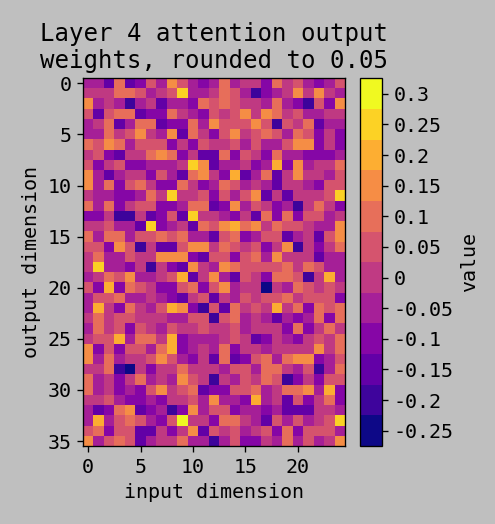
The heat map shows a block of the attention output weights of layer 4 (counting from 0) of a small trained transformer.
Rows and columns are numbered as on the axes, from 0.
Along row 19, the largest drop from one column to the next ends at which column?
10
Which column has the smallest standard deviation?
15
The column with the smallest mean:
12
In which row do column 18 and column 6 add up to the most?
14
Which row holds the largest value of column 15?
3
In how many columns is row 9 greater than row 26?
8
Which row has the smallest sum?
32
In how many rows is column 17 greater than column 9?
11
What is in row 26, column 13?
0.1
